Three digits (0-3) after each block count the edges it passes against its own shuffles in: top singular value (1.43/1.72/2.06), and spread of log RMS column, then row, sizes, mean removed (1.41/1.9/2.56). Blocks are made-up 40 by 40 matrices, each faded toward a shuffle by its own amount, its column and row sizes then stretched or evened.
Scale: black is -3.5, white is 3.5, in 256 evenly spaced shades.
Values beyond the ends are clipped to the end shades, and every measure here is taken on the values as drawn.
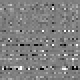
1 1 3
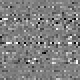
2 0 3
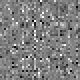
2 2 0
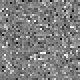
0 1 1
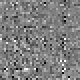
0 2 2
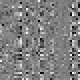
3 3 1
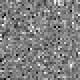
0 1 0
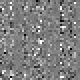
0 3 0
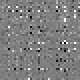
1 2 2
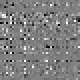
1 2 3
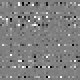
1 1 3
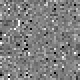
0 2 0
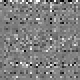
1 2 3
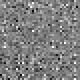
0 1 2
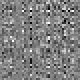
3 3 1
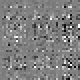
1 3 3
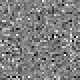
0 1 2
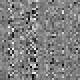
2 3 0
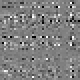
1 2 3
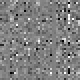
1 3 2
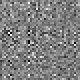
2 2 2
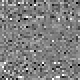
0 1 2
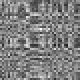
3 2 2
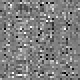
2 2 0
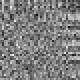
3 1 1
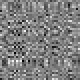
3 1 2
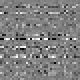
3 1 3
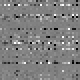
2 1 3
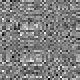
3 0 1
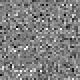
0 0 2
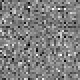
1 2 1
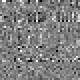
2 1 2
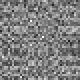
3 0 0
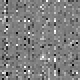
1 3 1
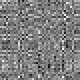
3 2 0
